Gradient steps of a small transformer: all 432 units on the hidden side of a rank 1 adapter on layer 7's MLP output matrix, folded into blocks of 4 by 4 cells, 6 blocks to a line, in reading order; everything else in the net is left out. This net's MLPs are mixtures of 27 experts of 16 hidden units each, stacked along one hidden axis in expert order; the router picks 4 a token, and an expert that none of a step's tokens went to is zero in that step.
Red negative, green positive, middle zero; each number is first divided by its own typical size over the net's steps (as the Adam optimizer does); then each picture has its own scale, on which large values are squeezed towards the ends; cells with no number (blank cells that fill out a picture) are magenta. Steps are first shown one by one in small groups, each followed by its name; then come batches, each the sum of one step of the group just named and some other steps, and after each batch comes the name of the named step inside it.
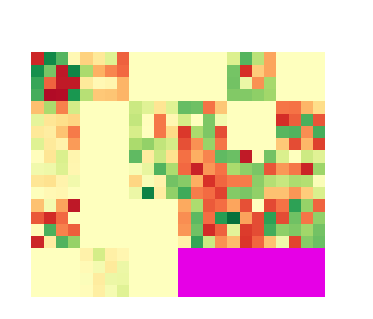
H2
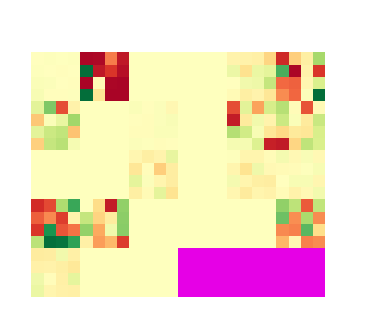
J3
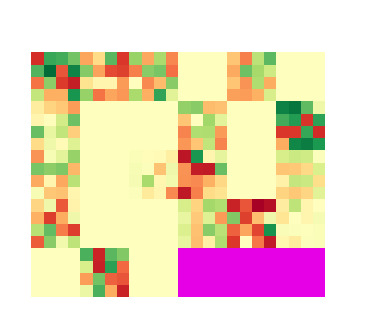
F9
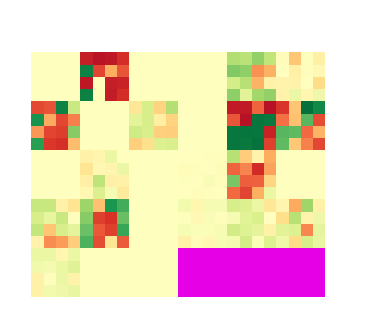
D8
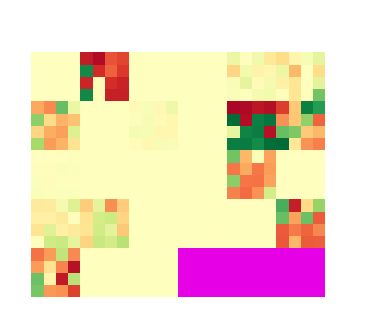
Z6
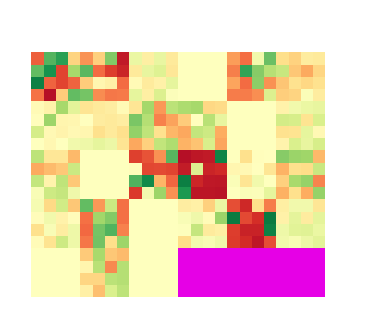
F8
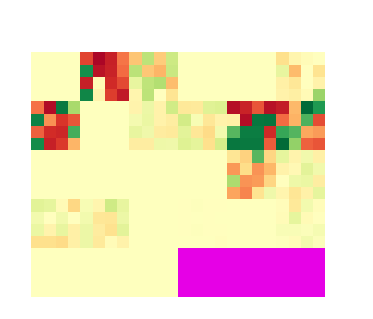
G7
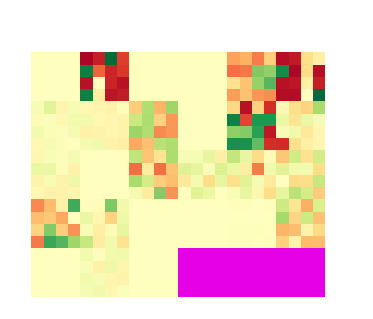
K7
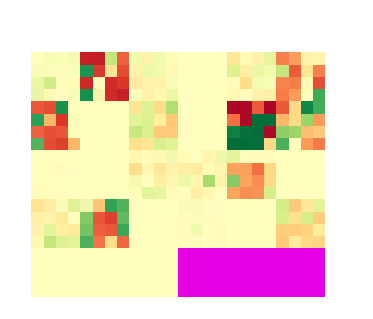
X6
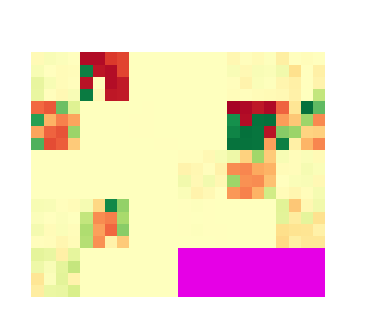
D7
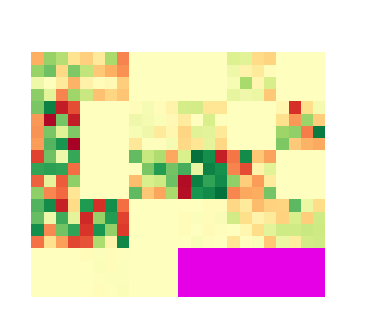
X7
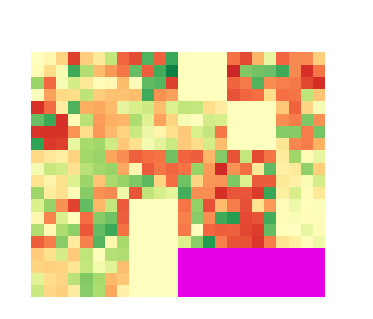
F8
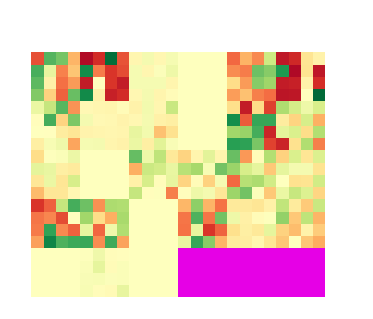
K7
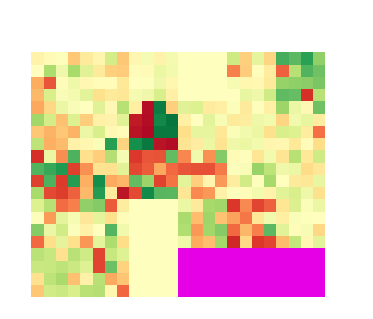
F9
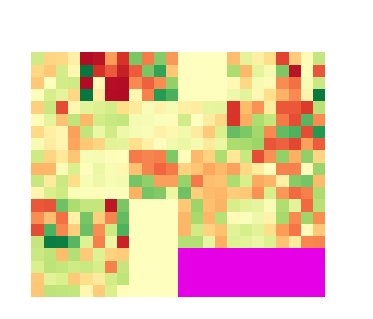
J3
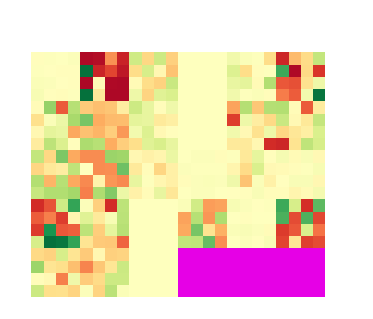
J3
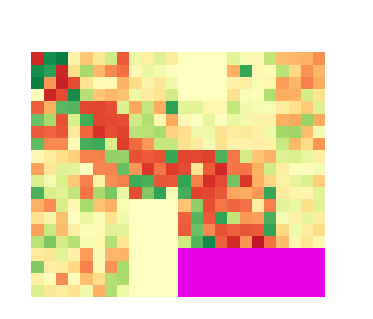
F8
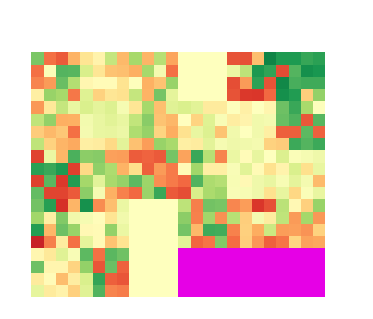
F9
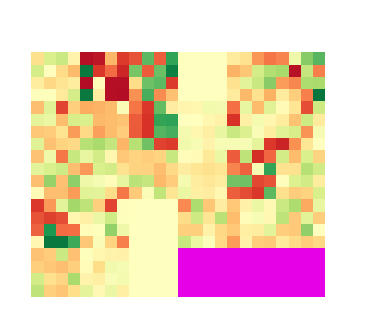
J3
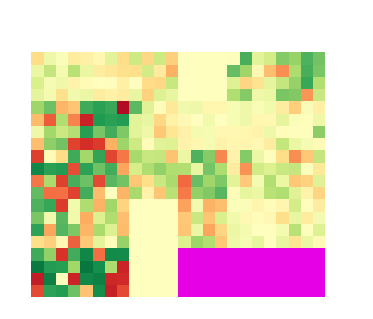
X7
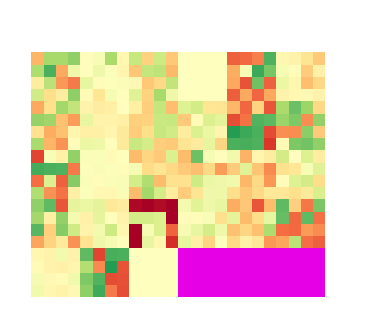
F9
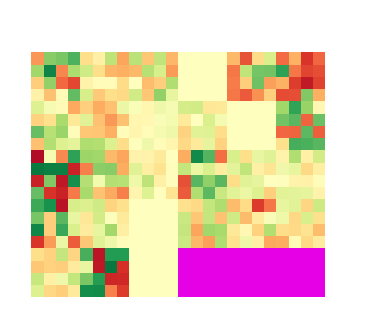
F9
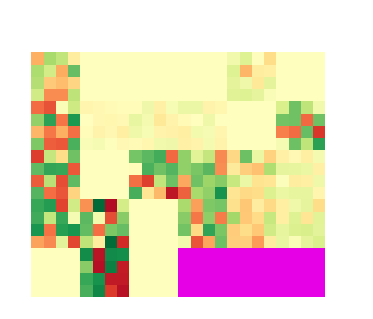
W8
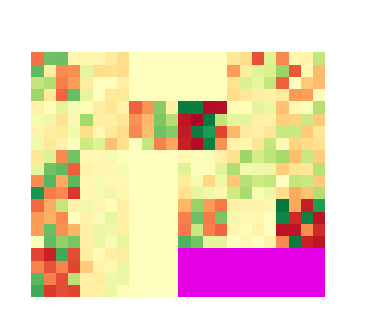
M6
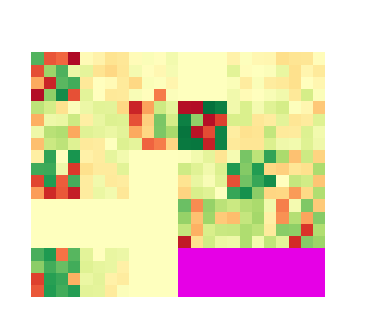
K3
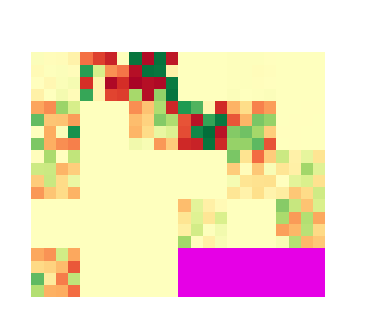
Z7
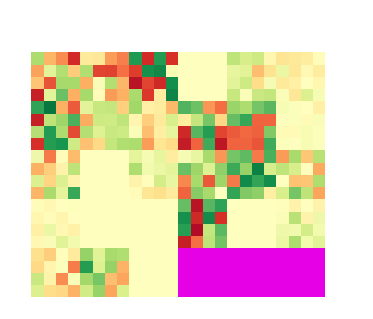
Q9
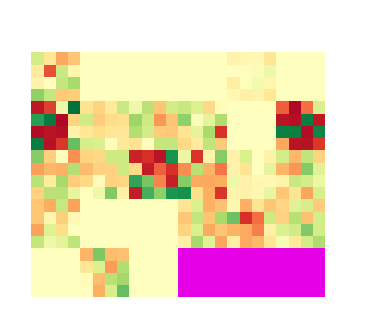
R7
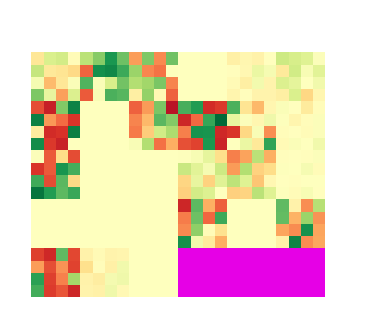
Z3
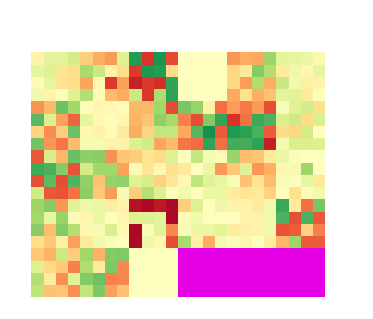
Z7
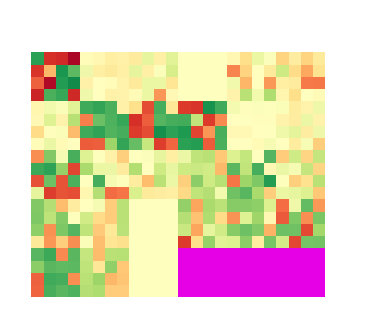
K3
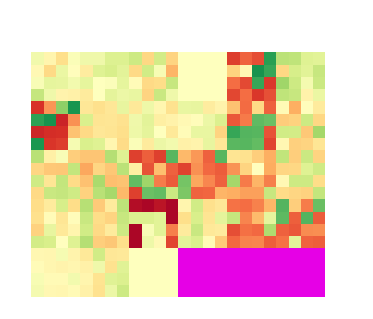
R7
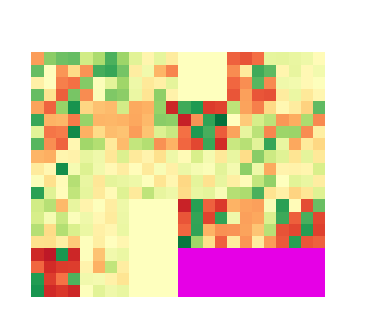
Z3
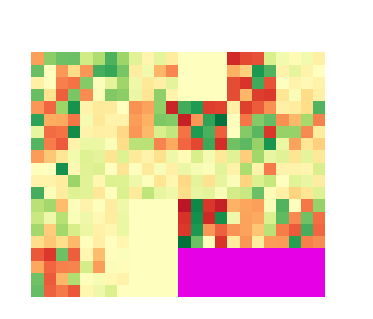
Z3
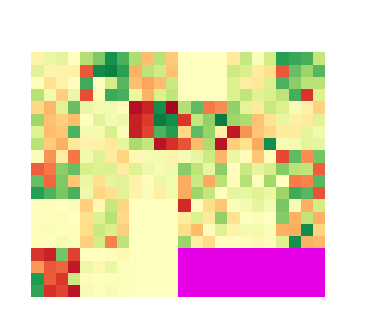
Z3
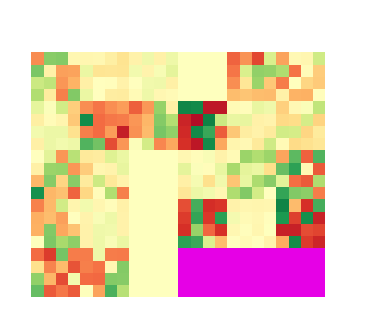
M6
